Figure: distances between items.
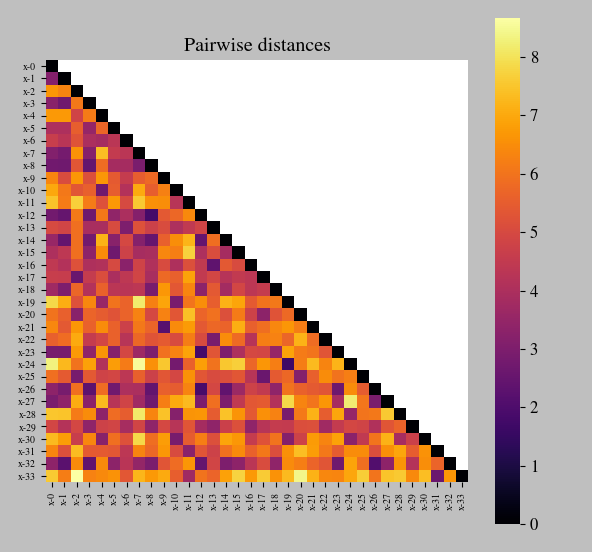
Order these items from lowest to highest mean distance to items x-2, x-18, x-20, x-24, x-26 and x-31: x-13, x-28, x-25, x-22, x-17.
x-17, x-25, x-13, x-28, x-22
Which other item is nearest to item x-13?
x-16
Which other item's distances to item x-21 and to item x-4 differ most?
x-9
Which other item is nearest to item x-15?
x-5
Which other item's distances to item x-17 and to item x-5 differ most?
x-2
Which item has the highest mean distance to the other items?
x-33
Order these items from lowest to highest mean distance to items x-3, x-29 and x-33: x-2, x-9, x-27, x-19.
x-27, x-9, x-19, x-2
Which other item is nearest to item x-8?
x-12
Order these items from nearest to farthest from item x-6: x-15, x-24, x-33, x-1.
x-1, x-15, x-33, x-24
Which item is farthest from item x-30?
x-7
